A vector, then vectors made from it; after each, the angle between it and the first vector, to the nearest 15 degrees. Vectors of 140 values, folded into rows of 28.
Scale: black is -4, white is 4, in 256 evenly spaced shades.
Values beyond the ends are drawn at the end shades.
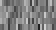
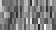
45 degrees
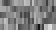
60 degrees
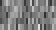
165 degrees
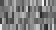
105 degrees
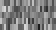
45 degrees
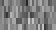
135 degrees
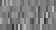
90 degrees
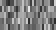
60 degrees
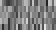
30 degrees
